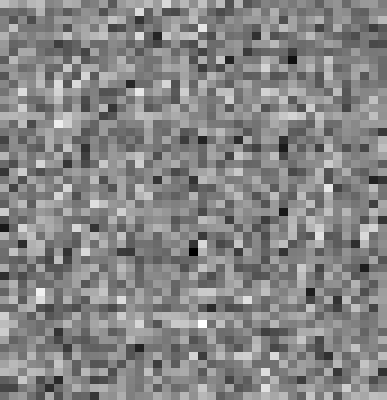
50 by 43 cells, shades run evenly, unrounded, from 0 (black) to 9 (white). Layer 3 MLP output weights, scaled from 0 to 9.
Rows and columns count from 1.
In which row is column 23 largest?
41
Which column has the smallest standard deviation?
17
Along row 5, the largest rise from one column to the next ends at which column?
19
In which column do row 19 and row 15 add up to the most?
8
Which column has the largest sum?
14
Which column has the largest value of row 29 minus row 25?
9
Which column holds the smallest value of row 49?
6
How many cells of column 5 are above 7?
3
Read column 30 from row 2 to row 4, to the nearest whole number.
4 5 6
